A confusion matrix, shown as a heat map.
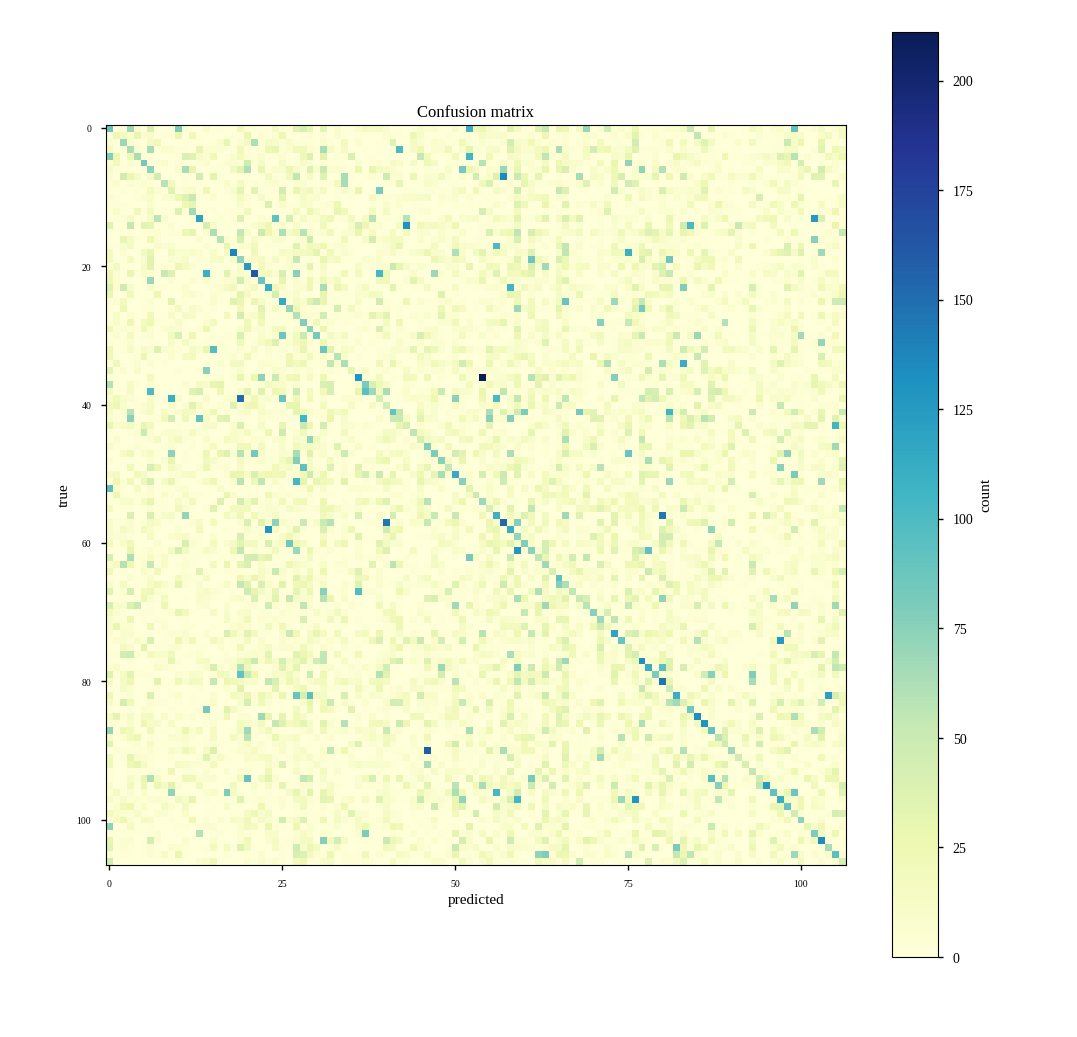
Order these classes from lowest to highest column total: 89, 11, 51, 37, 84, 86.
37, 11, 89, 84, 51, 86
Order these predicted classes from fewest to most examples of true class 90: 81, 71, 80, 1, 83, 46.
1, 80, 81, 71, 83, 46
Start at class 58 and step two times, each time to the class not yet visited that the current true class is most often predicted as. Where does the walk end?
83
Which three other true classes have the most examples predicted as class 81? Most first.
41, 19, 51
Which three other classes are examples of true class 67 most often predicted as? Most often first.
36, 31, 62
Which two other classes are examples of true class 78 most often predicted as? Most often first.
80, 59
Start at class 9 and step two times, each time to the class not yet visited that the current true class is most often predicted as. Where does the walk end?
19
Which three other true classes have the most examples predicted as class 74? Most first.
97, 88, 7
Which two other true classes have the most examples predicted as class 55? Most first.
42, 41
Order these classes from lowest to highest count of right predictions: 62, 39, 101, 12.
101, 39, 62, 12
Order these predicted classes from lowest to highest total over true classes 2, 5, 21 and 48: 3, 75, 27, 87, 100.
87, 3, 75, 100, 27
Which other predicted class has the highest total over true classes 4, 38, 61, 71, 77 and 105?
63
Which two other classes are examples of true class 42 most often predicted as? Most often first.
28, 13
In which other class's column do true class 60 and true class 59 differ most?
26
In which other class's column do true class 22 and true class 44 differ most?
6
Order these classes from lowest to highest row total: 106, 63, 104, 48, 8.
106, 8, 48, 104, 63
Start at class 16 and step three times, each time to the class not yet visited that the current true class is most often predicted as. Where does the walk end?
0
